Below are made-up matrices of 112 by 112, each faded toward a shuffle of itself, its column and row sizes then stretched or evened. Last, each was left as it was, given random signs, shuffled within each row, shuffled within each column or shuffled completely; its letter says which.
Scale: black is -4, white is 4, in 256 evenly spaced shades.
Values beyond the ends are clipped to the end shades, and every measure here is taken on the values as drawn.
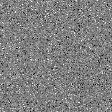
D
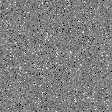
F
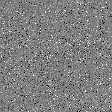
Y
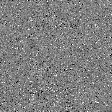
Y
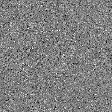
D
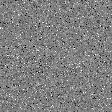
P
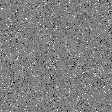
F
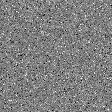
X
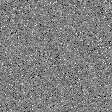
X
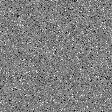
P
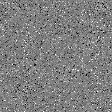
Y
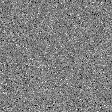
P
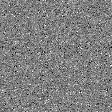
Y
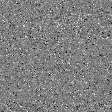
P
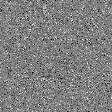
D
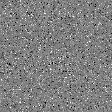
D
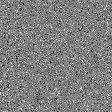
F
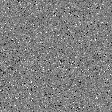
P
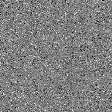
D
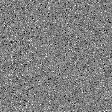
F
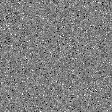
D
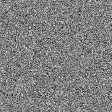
Y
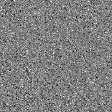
D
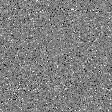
P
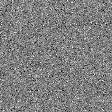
Y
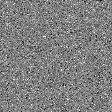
F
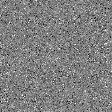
Y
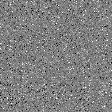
Y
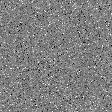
X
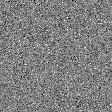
X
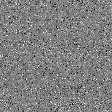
P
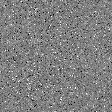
F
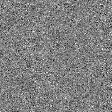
D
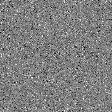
Y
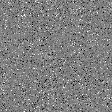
Y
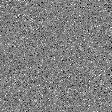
Y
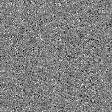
D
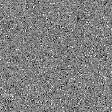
D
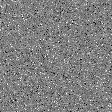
X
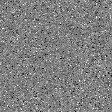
F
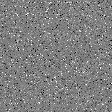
P
